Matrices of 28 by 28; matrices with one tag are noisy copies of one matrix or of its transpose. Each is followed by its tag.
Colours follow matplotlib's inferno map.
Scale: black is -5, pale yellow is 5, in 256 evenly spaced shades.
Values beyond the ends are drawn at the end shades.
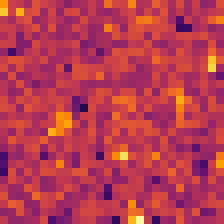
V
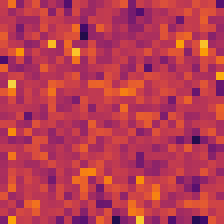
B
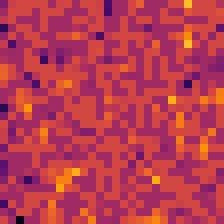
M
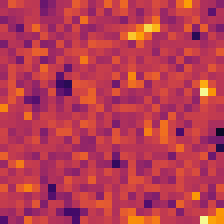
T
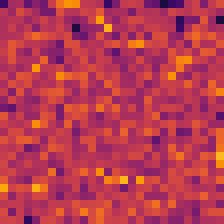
M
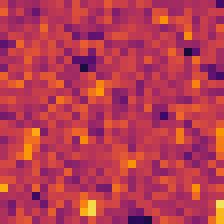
T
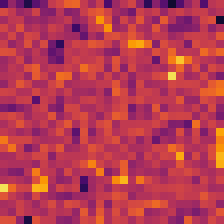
M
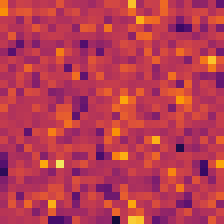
V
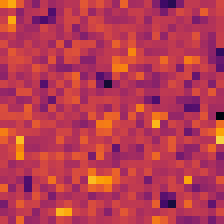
V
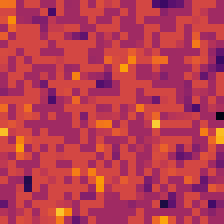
V
